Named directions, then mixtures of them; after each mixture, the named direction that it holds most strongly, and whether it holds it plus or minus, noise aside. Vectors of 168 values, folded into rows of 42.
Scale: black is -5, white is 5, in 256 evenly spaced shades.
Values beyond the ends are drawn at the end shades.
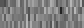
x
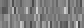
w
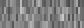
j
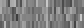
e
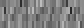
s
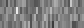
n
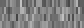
j, plus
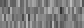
x, plus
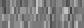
s, plus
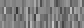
n, minus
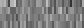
e, plus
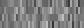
j, plus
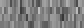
j, minus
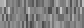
x, minus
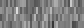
n, plus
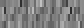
s, plus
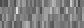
n, plus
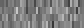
n, plus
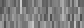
j, plus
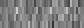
n, plus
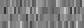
w, plus
